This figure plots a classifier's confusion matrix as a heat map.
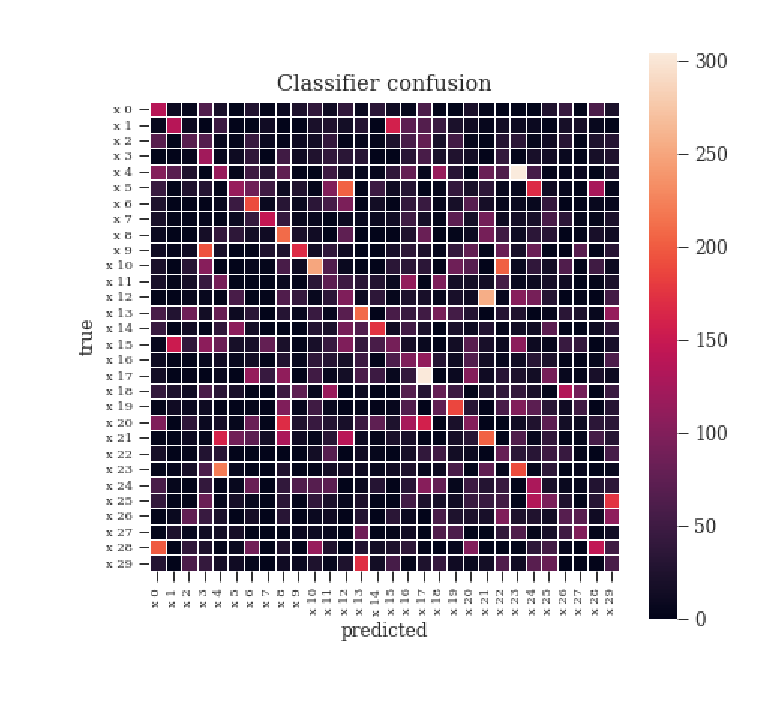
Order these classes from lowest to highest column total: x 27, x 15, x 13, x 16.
x 27, x 15, x 13, x 16
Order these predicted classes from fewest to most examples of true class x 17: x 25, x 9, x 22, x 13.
x 9, x 22, x 13, x 25
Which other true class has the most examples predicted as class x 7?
x 15
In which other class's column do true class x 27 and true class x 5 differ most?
x 12
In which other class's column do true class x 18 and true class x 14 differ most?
x 26
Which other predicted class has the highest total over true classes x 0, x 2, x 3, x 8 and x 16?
x 17
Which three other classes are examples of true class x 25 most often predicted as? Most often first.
x 29, x 24, x 3
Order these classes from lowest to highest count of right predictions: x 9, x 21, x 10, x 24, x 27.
x 27, x 24, x 9, x 21, x 10
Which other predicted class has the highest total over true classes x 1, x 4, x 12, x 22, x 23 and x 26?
x 21
